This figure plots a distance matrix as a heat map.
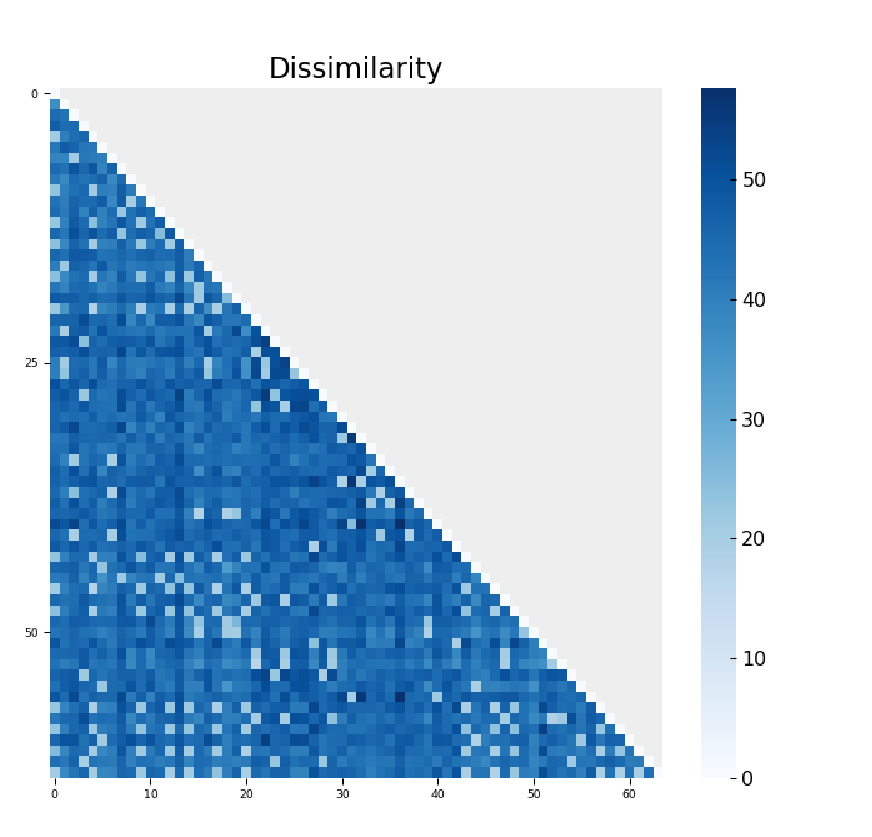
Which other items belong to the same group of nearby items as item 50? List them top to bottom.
15, 18, 19, 39, 49
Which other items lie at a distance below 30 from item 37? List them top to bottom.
2, 6, 34, 41
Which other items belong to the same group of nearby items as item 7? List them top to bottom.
11, 13, 45
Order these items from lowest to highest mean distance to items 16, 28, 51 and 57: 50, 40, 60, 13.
50, 60, 40, 13
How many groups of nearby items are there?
13
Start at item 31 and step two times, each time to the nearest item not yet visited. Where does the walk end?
40
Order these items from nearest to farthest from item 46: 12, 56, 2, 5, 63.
63, 12, 5, 2, 56
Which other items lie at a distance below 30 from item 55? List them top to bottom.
5, 44, 60
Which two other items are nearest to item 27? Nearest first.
42, 51
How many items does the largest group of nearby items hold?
14
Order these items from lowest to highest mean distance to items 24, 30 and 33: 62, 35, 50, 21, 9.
21, 35, 50, 62, 9
